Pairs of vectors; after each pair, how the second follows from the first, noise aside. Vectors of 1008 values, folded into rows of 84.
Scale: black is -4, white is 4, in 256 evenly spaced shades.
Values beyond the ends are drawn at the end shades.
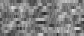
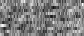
wrapped around.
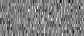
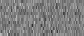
wrapped around, shrunk.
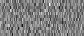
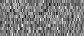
negated.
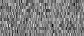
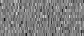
wrapped around, partly zeroed.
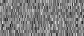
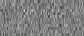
wrapped around, shrunk.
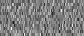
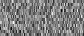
negated.
